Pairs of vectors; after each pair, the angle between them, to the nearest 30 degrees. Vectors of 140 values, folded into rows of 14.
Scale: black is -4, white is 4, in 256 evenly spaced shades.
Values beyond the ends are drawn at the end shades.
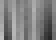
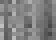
30 degrees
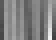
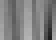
150 degrees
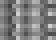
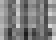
60 degrees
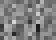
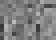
30 degrees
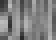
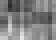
120 degrees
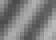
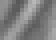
30 degrees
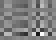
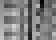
90 degrees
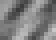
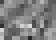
60 degrees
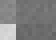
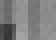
150 degrees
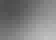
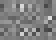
90 degrees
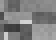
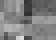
120 degrees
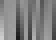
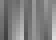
120 degrees
